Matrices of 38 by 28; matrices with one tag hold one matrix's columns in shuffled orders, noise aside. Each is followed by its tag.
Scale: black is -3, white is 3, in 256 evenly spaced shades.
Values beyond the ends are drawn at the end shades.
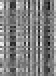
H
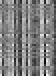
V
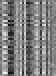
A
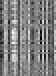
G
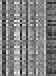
A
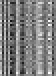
A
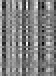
H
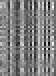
H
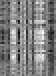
G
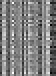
A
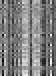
V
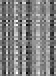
A
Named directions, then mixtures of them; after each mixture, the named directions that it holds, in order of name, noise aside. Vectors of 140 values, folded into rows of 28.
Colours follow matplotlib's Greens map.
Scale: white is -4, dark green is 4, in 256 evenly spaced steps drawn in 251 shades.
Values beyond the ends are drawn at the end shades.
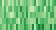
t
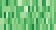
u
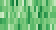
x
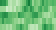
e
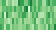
u, x.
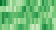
e.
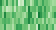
e, u, x.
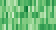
e, t, u.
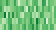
u.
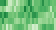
e.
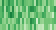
t.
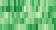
e, x.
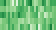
e, x.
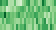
e, t, u.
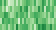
e, t.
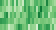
e, x.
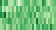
e, t, u.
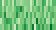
t, u.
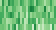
t.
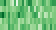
e, x.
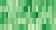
e, u.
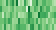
u, x.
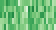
t, u.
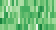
e, t, x.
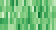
x.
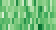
t, x.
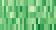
t.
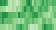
e.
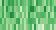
t.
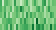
t, u.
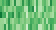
t, u, x.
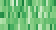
x.
